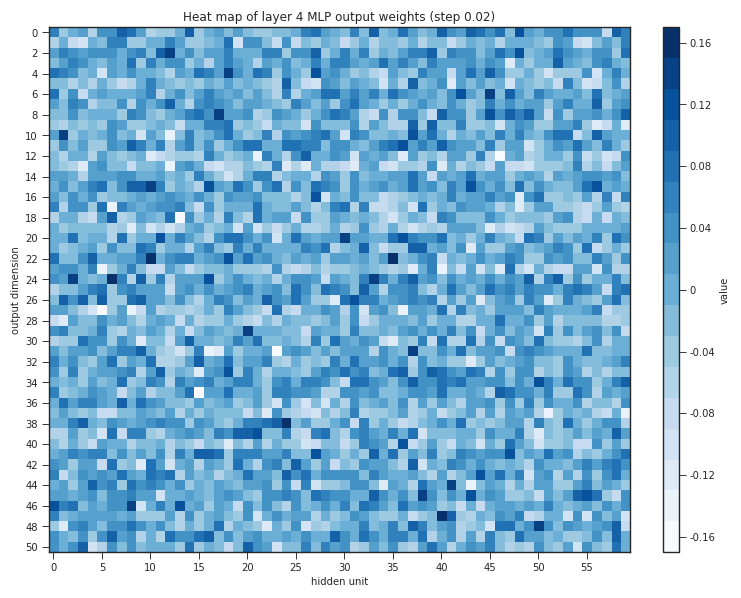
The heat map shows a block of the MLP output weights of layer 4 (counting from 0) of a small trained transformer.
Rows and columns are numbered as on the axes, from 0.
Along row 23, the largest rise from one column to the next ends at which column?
47
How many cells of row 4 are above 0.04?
12
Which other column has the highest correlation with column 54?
41
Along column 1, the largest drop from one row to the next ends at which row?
28
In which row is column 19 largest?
39
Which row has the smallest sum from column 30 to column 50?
13
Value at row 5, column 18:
0.02
